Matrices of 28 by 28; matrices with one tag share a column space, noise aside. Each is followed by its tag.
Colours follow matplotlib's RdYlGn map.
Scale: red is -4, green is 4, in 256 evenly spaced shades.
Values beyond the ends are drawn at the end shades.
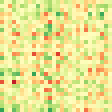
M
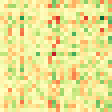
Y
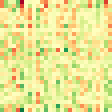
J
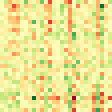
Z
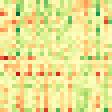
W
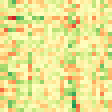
Y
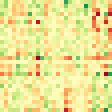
W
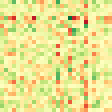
Y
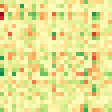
M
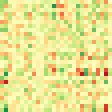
M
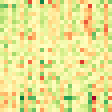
Z
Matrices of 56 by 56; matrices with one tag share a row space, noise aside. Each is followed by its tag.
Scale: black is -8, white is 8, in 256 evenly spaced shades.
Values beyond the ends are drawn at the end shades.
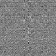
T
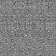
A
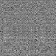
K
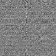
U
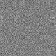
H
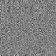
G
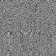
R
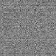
K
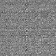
U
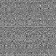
A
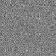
H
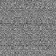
A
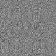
G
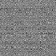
A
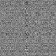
U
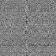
U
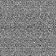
A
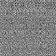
A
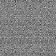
A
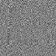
R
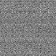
A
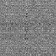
U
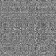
K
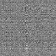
U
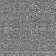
K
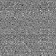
A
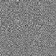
G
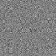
R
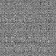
A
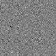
G
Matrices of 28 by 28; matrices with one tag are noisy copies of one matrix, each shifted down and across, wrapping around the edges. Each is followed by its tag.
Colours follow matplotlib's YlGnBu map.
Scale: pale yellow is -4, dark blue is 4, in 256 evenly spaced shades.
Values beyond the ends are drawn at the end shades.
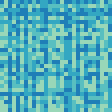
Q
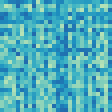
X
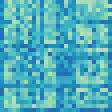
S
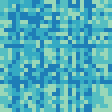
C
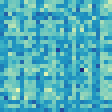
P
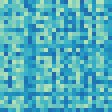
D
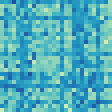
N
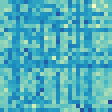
C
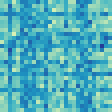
N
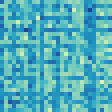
D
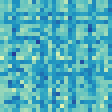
P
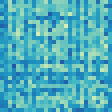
X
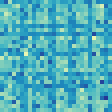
P
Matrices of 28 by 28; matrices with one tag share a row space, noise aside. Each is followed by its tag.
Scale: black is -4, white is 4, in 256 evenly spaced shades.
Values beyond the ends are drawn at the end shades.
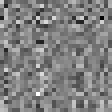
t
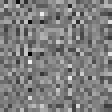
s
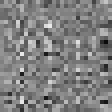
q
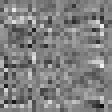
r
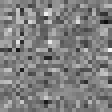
q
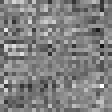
r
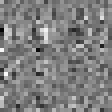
t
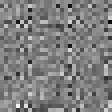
s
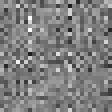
s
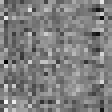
r
